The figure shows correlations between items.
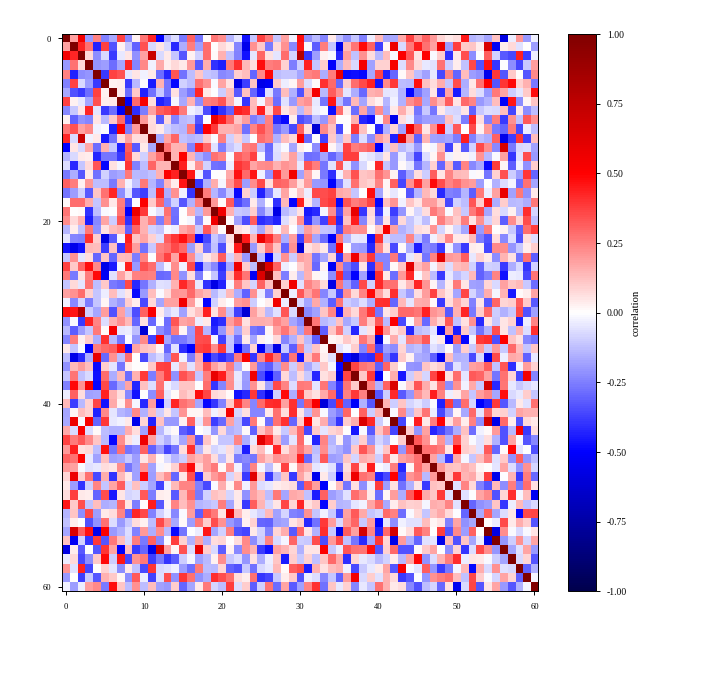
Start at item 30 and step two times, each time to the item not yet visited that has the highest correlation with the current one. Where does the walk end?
11
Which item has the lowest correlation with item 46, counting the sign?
49
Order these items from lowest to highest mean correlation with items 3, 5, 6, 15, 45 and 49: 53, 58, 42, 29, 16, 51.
58, 53, 51, 29, 16, 42
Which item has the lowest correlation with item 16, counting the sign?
34
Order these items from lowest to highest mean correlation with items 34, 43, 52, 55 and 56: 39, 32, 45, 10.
45, 10, 39, 32
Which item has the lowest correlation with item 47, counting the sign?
43
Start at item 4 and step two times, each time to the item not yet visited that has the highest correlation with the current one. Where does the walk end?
23
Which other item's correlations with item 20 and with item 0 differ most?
25
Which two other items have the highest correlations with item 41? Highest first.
21, 29
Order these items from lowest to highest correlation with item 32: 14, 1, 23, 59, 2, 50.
50, 1, 2, 59, 23, 14
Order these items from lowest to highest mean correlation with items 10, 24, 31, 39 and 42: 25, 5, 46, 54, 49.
46, 25, 49, 5, 54
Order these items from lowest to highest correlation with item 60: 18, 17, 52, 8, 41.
8, 17, 41, 18, 52
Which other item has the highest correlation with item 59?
37
